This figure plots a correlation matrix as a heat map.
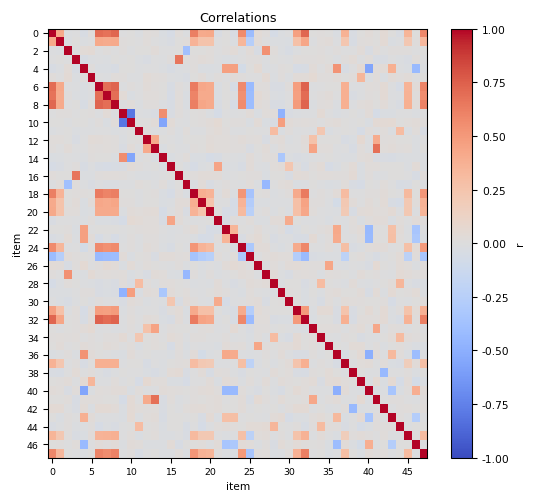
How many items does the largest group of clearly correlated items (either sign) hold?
15
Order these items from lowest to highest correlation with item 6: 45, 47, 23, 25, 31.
25, 23, 45, 31, 47
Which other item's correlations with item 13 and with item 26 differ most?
41
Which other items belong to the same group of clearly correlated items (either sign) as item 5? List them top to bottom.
39
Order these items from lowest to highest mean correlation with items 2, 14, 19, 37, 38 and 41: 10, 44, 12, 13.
10, 44, 12, 13
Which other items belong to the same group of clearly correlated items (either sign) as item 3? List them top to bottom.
16
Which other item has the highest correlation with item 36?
4
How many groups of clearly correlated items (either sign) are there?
11
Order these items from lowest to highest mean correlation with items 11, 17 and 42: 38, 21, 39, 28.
38, 39, 21, 28
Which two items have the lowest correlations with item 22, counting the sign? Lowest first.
40, 46
